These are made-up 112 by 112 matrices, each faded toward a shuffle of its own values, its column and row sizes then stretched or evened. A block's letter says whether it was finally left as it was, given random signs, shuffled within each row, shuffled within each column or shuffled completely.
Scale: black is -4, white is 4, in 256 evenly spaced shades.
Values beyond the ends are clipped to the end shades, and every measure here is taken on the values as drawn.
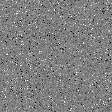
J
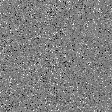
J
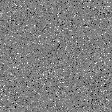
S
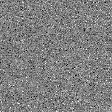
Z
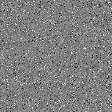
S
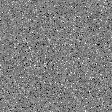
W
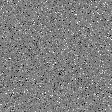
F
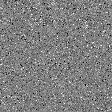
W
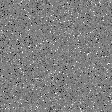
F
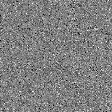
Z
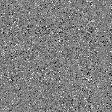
S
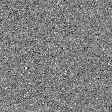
F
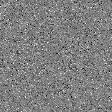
W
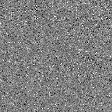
Z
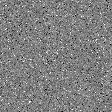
F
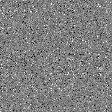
S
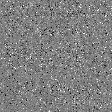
S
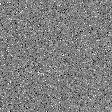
F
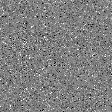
Z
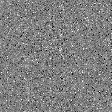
Z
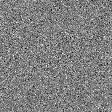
W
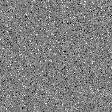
J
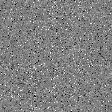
S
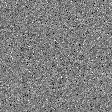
F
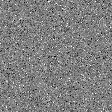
F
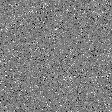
W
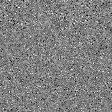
W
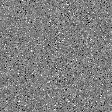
J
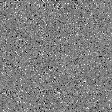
Z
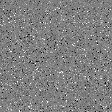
Z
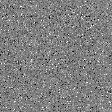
Z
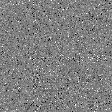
Z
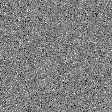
J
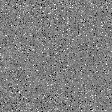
S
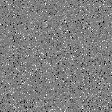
Z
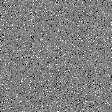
S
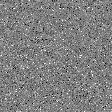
W
